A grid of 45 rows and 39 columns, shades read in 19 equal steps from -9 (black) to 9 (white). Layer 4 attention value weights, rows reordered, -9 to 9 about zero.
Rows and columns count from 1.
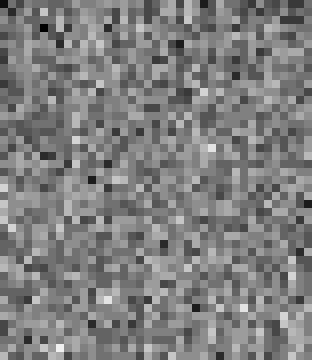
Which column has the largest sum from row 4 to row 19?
10
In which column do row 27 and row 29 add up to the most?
2
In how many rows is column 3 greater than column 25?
22
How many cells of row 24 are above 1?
11
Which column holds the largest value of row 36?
37
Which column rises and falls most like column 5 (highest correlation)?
33
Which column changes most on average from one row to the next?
30
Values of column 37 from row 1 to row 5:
-5 -3 -5 0 -4
